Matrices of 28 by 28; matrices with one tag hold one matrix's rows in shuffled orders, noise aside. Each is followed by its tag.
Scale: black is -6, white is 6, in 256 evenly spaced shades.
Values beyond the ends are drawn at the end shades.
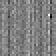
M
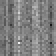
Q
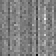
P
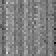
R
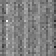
R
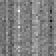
Q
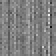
M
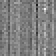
P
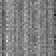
R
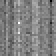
Q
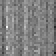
R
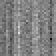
Q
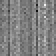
P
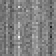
Q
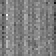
R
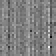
M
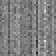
P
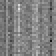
Q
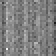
R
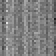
R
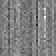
P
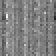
R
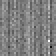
M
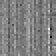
M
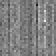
P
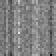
Q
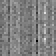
P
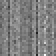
P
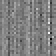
M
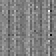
M
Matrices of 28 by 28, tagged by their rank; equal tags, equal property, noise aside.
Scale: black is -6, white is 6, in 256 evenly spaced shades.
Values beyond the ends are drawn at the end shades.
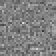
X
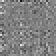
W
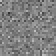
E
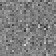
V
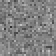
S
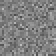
V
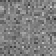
E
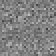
S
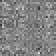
V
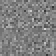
S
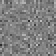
W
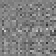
W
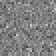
E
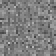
S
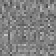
V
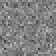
S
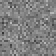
S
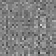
W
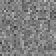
E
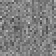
E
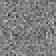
E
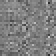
V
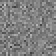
S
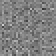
V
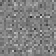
W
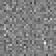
V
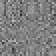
E
